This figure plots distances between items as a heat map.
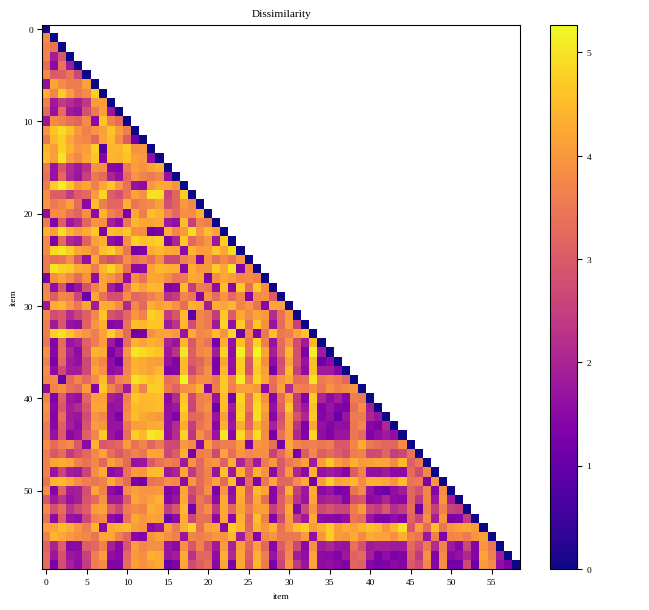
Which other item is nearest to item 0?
27
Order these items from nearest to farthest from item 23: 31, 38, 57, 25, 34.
34, 57, 31, 25, 38
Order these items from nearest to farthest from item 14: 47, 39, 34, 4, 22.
22, 47, 4, 34, 39
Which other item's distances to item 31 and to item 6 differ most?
18
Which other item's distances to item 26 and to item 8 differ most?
35
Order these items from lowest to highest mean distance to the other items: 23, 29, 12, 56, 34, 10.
56, 34, 23, 29, 10, 12
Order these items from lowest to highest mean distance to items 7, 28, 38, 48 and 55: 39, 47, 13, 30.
47, 13, 39, 30
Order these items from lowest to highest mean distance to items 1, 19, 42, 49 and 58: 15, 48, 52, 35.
15, 48, 35, 52
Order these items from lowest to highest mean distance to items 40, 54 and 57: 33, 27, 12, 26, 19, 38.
19, 38, 27, 12, 33, 26
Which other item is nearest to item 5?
29
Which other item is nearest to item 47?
49
